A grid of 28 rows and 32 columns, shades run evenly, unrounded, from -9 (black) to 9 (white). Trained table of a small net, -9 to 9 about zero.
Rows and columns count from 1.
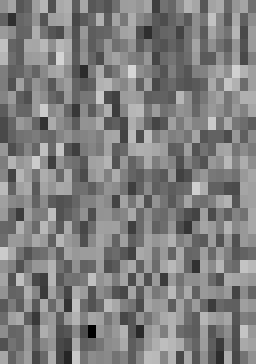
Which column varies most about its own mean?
17
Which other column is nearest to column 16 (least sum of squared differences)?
32
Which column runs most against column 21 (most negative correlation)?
30
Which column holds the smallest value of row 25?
5
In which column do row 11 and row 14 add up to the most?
15
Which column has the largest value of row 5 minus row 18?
8
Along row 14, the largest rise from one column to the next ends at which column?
3
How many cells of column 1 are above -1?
19
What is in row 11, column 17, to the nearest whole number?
4
